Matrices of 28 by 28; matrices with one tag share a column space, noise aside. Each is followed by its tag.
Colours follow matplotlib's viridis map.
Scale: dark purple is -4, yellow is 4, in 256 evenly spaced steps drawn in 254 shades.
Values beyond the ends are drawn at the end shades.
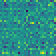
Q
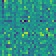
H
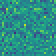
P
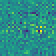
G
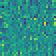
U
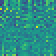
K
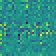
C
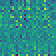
K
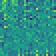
K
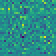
P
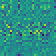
C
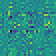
G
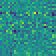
G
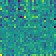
K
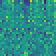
H
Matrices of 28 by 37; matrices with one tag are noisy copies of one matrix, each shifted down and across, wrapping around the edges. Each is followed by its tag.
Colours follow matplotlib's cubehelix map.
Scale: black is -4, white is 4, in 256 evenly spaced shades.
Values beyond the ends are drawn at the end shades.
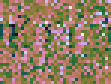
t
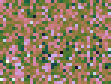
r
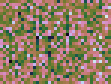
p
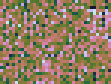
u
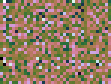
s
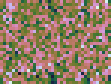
t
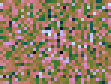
u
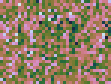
t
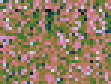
t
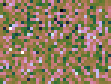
r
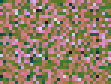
s
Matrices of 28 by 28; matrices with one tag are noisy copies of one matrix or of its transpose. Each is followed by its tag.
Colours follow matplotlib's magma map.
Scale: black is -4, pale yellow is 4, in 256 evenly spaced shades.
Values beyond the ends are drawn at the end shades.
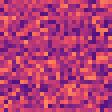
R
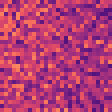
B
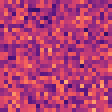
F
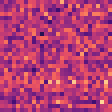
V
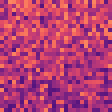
B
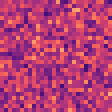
F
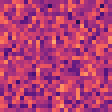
R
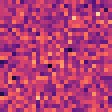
F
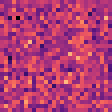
V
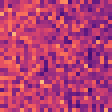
B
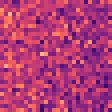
B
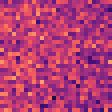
B
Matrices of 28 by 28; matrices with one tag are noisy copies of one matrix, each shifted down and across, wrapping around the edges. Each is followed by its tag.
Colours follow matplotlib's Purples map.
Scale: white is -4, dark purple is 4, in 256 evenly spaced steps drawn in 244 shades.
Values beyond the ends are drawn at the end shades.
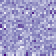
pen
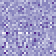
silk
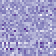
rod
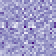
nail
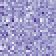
pen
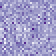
silk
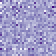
silk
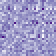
pen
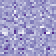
nail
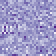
rod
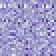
pen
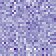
silk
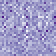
silk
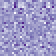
nail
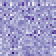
pen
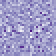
nail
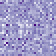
silk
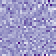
rod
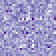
pen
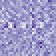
nail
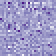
rod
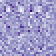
nail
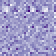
nail
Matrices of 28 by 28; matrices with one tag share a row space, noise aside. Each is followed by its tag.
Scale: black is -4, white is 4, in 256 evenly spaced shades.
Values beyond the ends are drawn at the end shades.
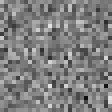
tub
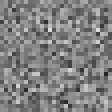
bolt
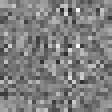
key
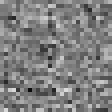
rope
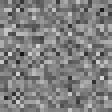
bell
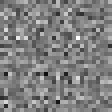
key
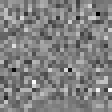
tub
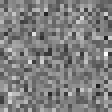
tub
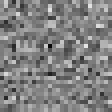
rope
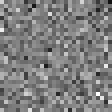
tub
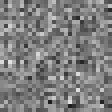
key
